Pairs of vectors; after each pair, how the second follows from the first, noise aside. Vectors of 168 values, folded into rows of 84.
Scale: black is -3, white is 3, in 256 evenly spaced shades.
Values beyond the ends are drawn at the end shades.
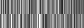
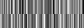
shuffled.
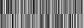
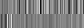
wrapped around, partly zeroed.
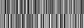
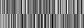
wrapped around.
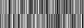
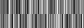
negated.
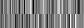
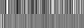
wrapped around, negated, partly zeroed.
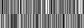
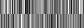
shuffled.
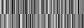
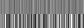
reversed, negated, partly zeroed.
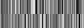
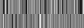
wrapped around, negated, partly zeroed.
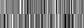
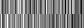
shuffled.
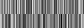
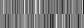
wrapped around, partly zeroed.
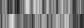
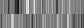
partly zeroed.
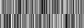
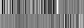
wrapped around, negated, partly zeroed.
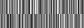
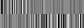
wrapped around, negated, partly zeroed.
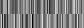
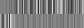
wrapped around, negated, partly zeroed.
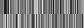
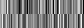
shuffled.
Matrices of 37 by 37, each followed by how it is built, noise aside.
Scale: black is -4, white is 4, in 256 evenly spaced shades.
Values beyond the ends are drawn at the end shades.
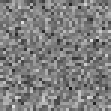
repeating columns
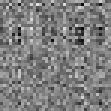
low rank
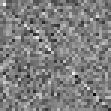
diagonal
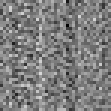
repeating rows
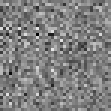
low rank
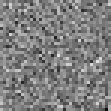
noise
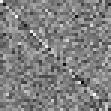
diagonal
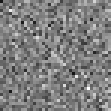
diagonal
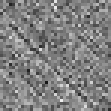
Toeplitz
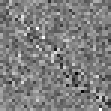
banded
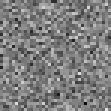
noise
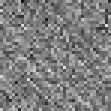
Toeplitz
